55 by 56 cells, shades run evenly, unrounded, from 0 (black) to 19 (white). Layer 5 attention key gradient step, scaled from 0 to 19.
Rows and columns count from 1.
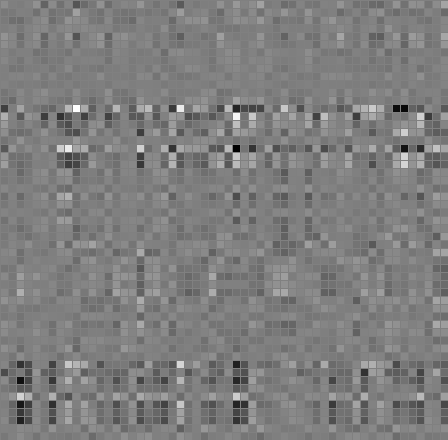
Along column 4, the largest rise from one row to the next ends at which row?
50
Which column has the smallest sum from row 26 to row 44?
30
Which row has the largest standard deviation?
14
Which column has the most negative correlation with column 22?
9
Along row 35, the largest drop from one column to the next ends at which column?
28
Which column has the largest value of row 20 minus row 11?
51
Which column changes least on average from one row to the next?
38
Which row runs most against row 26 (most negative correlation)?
24
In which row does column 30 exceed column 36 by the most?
15
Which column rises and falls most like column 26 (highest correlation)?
18
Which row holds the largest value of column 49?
19
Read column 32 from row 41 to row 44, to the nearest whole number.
11 10 9 10
